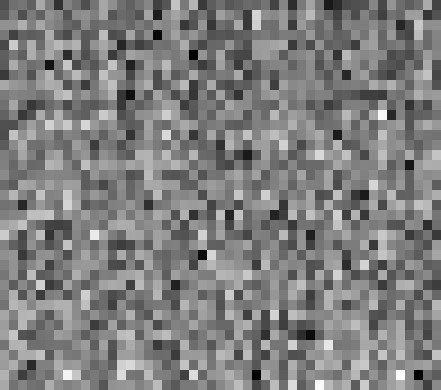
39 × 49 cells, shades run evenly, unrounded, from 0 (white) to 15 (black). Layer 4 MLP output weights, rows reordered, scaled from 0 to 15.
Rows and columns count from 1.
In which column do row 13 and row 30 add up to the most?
27
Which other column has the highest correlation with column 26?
31
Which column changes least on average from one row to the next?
1
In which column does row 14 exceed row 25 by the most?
22
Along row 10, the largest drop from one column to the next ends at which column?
16
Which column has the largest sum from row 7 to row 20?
15
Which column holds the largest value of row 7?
6
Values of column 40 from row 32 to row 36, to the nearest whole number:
6 4 7 8 7
